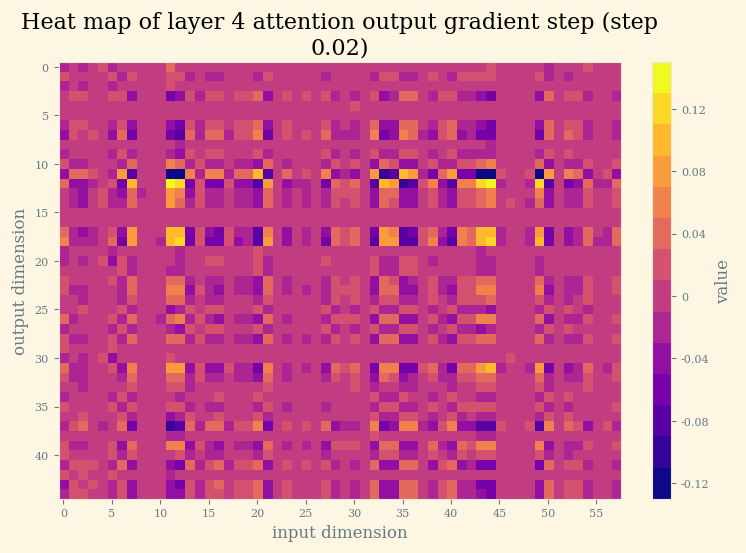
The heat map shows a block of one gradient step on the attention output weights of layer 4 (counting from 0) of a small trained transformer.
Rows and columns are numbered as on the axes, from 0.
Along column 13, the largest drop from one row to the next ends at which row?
12
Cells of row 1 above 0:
14
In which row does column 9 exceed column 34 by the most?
11
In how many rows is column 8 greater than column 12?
18
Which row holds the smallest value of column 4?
37
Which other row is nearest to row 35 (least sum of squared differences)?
1
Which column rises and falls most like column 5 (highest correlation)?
0
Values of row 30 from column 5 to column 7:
-0.04 0 0
